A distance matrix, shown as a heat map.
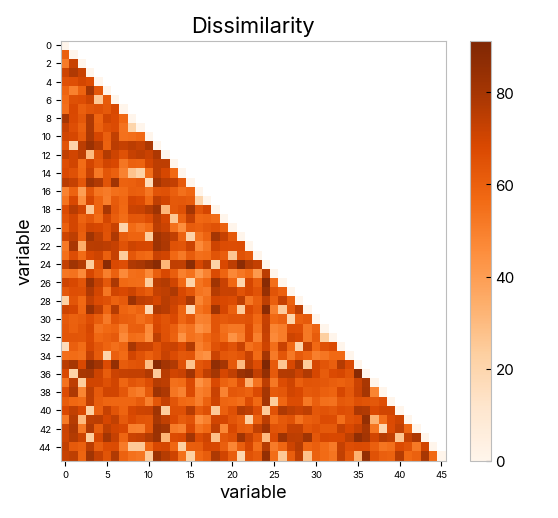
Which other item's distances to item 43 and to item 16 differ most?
17
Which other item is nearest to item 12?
40
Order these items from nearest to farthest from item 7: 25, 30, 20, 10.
20, 25, 10, 30
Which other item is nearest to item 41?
22
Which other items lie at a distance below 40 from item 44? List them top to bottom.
8, 9, 14
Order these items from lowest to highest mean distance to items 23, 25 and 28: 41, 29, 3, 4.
41, 29, 4, 3
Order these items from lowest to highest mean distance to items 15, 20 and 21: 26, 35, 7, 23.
26, 35, 7, 23
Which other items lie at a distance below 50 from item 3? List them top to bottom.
12, 18, 24, 40, 43
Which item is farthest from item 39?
24
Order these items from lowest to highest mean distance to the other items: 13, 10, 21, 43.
10, 21, 13, 43
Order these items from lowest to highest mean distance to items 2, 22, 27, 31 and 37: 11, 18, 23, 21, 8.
23, 21, 8, 18, 11
